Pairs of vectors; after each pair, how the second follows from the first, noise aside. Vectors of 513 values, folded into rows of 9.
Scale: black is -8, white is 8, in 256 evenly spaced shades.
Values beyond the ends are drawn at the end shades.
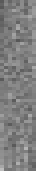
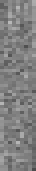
reversed.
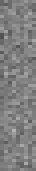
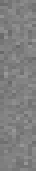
shrunk.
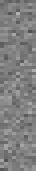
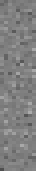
partly zeroed.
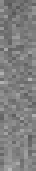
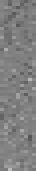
partly zeroed.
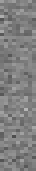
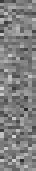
negated, scaled up.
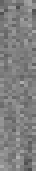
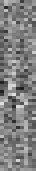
wrapped around, negated, scaled up.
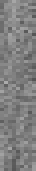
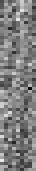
reversed, negated, scaled up.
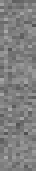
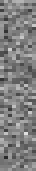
negated, scaled up.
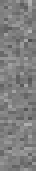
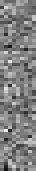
reversed, negated, scaled up.
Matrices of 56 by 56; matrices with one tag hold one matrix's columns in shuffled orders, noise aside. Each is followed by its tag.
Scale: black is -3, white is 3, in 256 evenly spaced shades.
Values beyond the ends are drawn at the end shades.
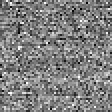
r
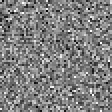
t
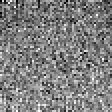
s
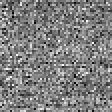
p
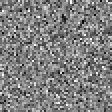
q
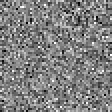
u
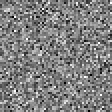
t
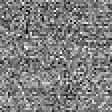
r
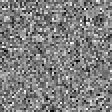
u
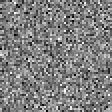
t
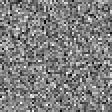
q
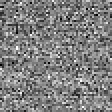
r
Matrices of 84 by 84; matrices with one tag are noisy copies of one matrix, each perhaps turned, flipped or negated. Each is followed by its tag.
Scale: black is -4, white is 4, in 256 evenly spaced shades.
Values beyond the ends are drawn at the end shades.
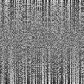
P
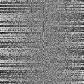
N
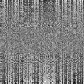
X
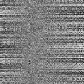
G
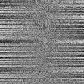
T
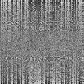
X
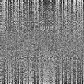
X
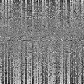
N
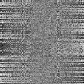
X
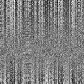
G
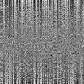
P
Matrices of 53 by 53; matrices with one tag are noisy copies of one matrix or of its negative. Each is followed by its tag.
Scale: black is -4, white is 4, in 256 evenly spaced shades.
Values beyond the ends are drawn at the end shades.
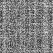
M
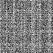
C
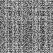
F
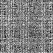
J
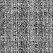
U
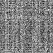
F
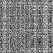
M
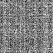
M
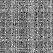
U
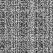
U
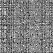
J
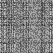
J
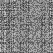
J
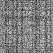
F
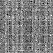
F
